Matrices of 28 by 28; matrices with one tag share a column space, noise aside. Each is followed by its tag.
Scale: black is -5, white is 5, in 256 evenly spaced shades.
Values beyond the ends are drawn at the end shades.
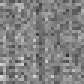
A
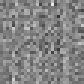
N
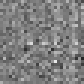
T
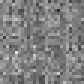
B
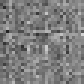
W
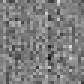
B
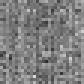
B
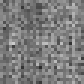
T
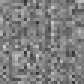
B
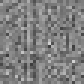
T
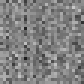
T
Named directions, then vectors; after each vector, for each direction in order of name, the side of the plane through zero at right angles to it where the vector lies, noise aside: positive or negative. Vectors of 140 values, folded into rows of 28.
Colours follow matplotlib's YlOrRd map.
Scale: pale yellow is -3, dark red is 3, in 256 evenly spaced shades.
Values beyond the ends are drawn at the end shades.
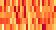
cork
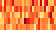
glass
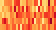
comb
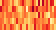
negative, positive, negative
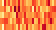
positive, positive, positive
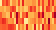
positive, positive, negative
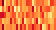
negative, negative, negative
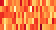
negative, negative, negative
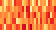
positive, negative, negative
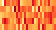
positive, positive, positive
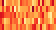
negative, negative, negative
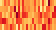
positive, positive, negative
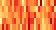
positive, negative, positive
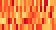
negative, negative, positive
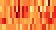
positive, positive, negative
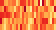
negative, positive, negative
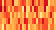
negative, positive, positive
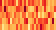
negative, positive, positive
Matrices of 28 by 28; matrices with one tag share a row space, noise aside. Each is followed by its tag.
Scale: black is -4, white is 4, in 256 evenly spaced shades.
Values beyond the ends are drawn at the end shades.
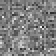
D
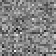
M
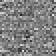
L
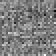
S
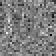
D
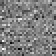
L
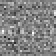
S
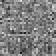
L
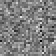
D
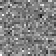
D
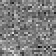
S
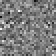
L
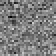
S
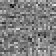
S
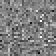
D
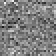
S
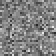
D
